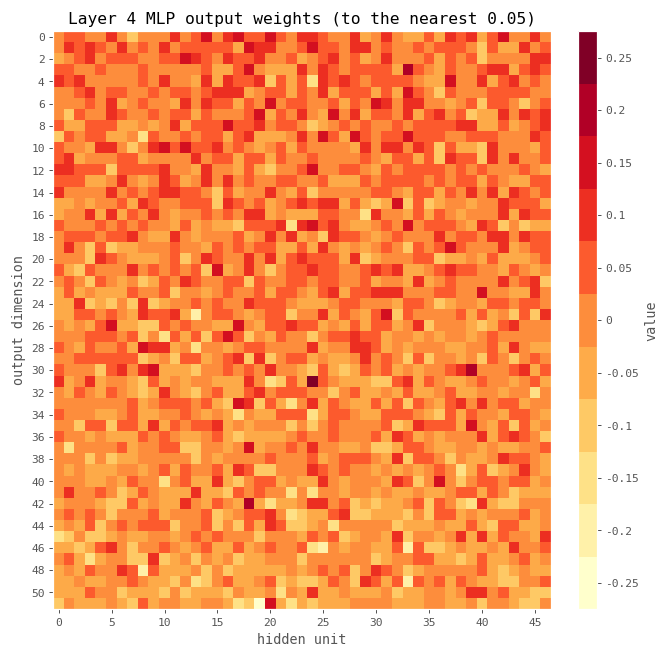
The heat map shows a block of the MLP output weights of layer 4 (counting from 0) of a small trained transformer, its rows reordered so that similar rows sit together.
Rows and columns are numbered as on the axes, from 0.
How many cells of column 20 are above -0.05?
34
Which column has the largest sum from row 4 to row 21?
23
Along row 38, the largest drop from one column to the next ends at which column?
33
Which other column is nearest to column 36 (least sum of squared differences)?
7
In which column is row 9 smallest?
8
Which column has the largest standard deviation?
24
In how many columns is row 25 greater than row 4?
14
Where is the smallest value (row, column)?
51, 19
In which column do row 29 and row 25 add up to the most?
31
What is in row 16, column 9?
0.1
